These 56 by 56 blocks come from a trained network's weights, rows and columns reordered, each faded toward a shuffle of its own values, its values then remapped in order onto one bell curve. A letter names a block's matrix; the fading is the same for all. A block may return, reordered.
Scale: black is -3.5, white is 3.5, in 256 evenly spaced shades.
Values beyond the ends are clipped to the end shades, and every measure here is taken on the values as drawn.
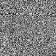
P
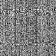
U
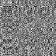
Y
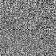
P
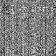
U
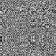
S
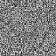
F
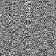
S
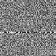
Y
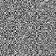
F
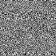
P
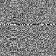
Y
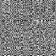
Y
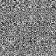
S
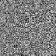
F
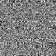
P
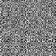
Y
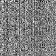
U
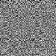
S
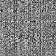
U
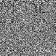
P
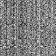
U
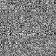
P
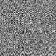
S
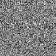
P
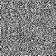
P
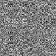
S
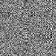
F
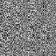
S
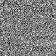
F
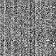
U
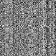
U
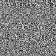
P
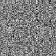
F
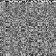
Y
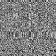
F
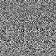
P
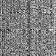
U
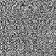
F
